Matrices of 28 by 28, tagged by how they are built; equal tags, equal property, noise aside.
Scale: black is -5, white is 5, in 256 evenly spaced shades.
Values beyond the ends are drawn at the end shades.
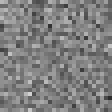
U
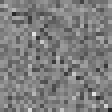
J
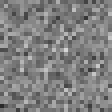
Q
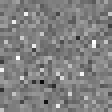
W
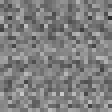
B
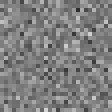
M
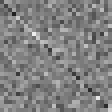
J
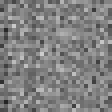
Q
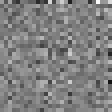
M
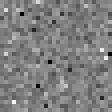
W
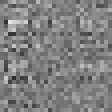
M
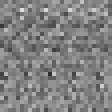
B
